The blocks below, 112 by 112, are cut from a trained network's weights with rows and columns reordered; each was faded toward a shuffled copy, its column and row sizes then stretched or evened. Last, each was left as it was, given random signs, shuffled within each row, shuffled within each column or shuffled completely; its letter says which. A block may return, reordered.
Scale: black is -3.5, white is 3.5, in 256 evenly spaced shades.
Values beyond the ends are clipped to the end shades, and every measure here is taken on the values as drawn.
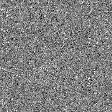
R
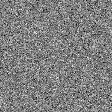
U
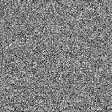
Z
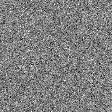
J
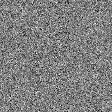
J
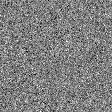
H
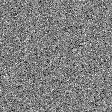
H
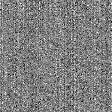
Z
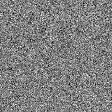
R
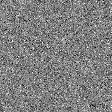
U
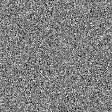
J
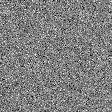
H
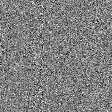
J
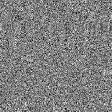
Z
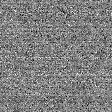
U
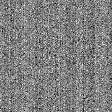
Z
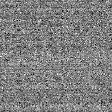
Z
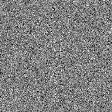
R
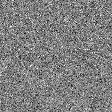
U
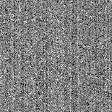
Z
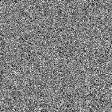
Z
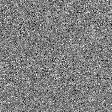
U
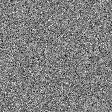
H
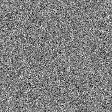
J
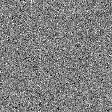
J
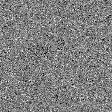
U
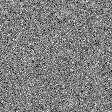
H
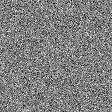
H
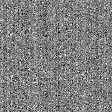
Z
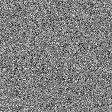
U
